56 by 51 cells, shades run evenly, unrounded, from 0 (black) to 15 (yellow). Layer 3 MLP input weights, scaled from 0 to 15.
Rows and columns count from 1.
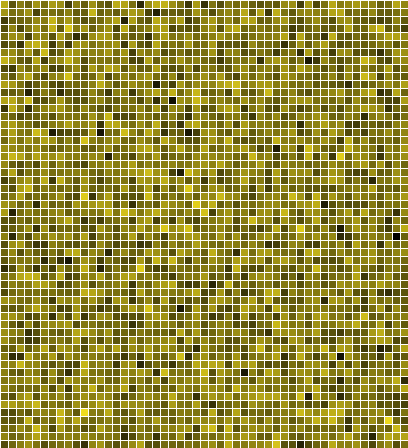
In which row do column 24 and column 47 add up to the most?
24
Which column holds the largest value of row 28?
32
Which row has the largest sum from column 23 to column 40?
11
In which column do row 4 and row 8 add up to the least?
39
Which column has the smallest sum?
48
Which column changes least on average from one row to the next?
37
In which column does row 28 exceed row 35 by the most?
9
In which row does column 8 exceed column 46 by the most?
35
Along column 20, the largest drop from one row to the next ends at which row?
2
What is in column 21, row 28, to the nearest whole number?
8
